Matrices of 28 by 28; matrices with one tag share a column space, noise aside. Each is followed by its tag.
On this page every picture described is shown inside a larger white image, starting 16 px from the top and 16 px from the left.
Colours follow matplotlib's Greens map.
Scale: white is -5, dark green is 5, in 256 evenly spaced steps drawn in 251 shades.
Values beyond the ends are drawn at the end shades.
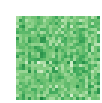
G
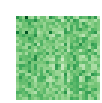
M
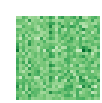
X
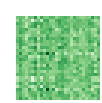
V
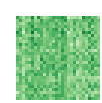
M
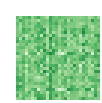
V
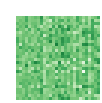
G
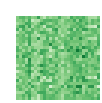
X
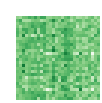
V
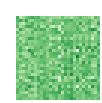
X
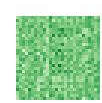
V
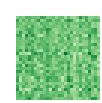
V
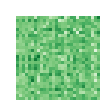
M
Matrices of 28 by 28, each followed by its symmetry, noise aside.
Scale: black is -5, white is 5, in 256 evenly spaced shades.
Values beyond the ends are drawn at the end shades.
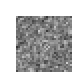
symmetric.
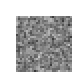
same after a half turn.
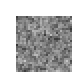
no symmetry.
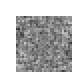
same after a half turn.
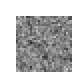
symmetric across the other diagonal.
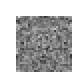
mirrored left to right.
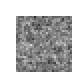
same after a half turn.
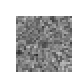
symmetric.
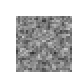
mirrored left to right.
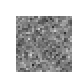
symmetric.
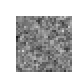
symmetric across the other diagonal.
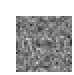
same after a half turn.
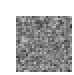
antisymmetric.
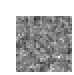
symmetric across the other diagonal.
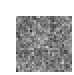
symmetric.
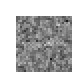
same after a half turn.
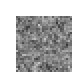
no symmetry.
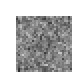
same after a half turn.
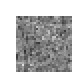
antisymmetric.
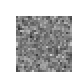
same after a half turn.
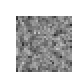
mirrored top to bottom.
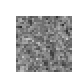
no symmetry.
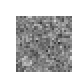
symmetric across the other diagonal.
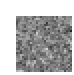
no symmetry.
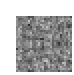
mirrored top to bottom.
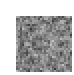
mirrored top to bottom.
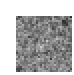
symmetric across the other diagonal.
